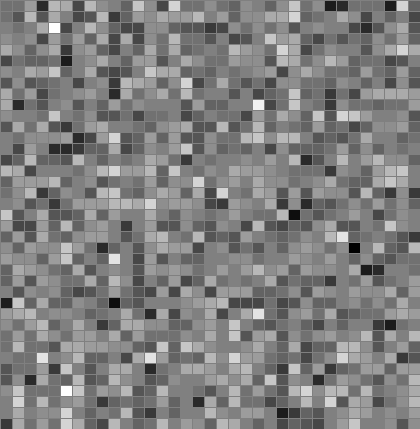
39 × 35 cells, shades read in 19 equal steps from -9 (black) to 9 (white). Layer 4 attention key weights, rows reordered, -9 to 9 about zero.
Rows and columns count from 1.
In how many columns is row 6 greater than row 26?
17
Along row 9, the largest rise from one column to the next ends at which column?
11
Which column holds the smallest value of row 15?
26
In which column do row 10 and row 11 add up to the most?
22
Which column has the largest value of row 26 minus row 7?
10
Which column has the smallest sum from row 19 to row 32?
24
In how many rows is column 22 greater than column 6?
23
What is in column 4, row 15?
-2
